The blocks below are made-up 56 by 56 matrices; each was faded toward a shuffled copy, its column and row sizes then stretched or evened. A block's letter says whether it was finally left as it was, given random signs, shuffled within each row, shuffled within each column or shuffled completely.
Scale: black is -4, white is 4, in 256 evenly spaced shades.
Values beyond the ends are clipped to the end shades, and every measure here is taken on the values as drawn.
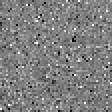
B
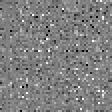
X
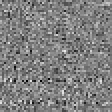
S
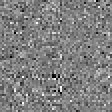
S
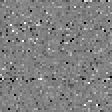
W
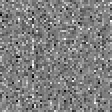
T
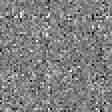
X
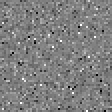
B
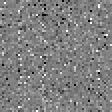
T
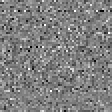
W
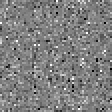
T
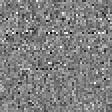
W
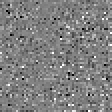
X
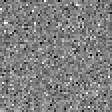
B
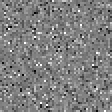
B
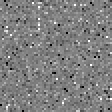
B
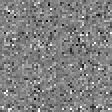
X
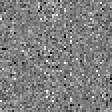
T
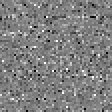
W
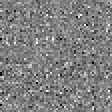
X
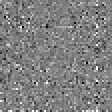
X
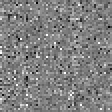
X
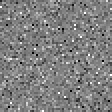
B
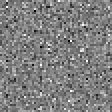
T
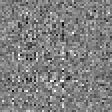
S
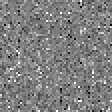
T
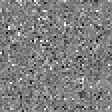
X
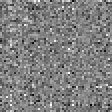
S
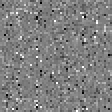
T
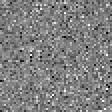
T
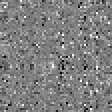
S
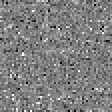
W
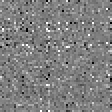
X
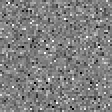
B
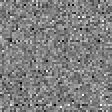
W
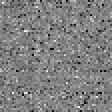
W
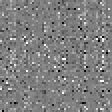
S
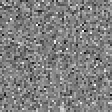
B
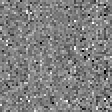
T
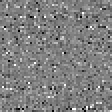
W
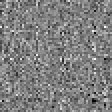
S
